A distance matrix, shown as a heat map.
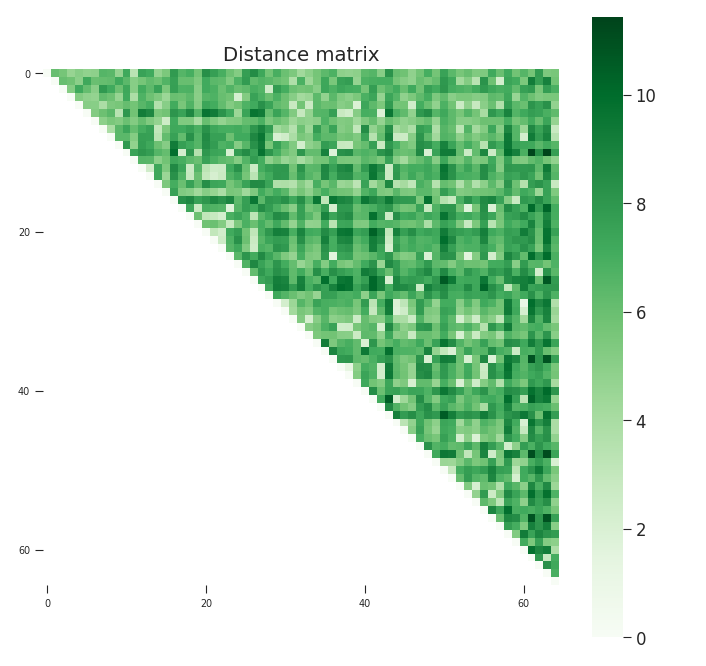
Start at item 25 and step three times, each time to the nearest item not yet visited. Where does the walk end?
6
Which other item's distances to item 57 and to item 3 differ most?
24
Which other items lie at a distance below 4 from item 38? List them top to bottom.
5, 9, 32, 37, 42, 55
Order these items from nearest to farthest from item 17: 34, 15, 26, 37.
15, 34, 26, 37
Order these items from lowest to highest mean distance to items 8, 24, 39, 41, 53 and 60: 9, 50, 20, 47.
9, 50, 47, 20
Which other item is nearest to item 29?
60
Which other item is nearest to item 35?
51
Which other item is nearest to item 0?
11
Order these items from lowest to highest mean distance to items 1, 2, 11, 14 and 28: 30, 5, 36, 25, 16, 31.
31, 30, 5, 36, 25, 16
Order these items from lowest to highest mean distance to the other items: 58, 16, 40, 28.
28, 40, 16, 58
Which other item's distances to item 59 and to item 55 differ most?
16
